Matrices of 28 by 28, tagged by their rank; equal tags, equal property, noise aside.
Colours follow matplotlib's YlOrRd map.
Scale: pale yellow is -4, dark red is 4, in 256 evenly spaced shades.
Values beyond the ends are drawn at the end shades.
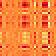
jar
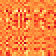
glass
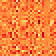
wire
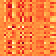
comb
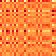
jar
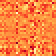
wire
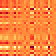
jar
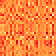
glass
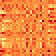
glass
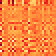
comb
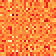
wire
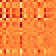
jar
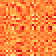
glass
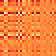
jar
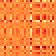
jar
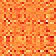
glass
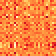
glass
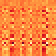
comb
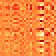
comb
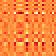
jar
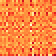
glass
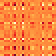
jar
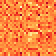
wire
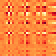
jar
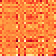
comb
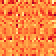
glass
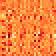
wire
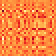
comb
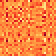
wire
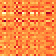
comb
